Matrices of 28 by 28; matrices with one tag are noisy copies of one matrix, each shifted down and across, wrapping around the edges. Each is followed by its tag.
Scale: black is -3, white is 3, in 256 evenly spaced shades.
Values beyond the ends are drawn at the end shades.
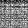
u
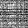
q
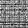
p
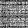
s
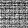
p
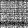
u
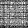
u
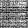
q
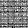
p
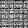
p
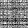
s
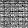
p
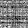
s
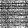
q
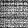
s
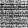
q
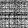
s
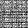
p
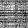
q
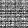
p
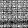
u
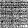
q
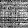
q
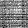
q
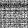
u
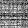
s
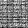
p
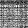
u
